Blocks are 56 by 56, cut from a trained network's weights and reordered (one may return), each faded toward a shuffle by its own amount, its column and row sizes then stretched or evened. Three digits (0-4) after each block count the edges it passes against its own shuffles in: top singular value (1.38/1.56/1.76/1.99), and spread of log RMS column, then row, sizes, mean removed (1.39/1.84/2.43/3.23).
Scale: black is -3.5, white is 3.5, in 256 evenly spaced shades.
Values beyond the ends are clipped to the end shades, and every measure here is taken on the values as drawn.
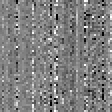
3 4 1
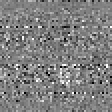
1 1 4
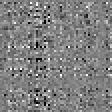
3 3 3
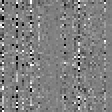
1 4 1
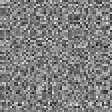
4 1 3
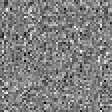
2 2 0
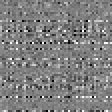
3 0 4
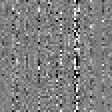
4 4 0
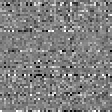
2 1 4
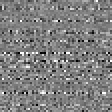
3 0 4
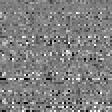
1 1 4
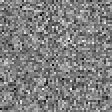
2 0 1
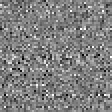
1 0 3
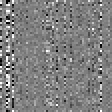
4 4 1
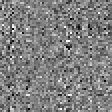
2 2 2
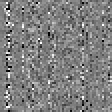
1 4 0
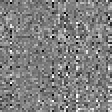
3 3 2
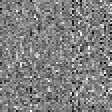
0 3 0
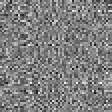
3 0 2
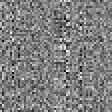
4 3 0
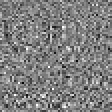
3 0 2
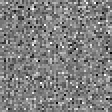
0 0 1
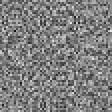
4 0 0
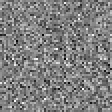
2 0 2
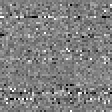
1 0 3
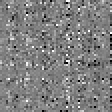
1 3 2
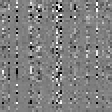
4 4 3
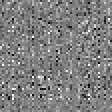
0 4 2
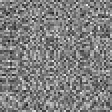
4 0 0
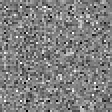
1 2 1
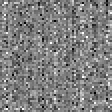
1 2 0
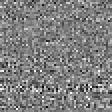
2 0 3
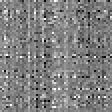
3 2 3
